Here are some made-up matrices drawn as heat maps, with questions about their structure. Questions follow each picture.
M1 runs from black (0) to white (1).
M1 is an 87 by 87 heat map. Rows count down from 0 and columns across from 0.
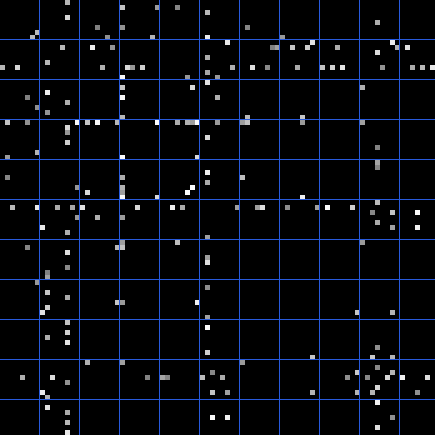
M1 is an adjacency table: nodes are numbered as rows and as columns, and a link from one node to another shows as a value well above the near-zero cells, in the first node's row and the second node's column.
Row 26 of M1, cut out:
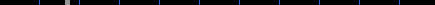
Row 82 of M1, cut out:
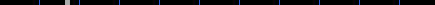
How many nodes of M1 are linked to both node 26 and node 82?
1
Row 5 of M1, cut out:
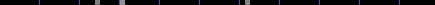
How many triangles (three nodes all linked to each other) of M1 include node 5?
2
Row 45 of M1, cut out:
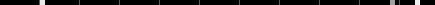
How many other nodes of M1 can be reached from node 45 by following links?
7
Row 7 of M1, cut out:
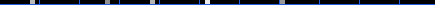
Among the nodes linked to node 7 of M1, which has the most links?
node 41
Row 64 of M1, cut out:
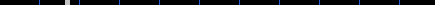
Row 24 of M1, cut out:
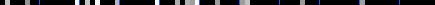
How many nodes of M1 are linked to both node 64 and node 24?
0
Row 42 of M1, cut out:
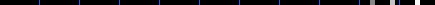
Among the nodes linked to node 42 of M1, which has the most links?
node 78
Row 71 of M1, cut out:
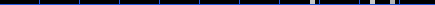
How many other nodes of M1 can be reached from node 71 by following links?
7
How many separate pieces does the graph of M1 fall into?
6
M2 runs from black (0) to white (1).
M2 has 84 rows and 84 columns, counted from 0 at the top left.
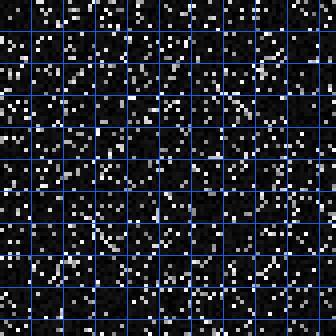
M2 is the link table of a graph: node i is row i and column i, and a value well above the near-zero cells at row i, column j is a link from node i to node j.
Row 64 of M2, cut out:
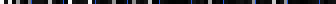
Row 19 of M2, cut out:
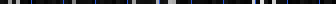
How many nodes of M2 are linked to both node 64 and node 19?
5
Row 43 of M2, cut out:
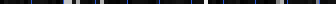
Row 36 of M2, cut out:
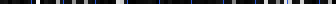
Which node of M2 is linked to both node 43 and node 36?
node 69
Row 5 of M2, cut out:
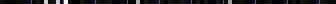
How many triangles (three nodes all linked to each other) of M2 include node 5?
0
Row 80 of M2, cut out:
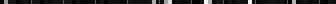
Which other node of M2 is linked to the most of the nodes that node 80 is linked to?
node 48
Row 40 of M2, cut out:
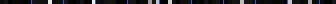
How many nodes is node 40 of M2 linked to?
8
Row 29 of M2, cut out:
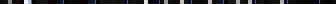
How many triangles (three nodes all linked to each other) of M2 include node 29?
3
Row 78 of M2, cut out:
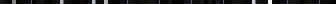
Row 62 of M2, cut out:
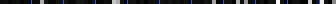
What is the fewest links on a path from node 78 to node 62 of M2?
3
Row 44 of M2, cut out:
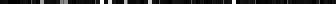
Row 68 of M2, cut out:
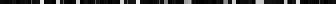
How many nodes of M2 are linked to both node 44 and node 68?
2
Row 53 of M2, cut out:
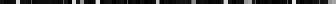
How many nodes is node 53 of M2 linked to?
12
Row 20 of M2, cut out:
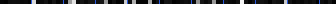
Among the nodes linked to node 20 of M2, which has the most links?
node 18
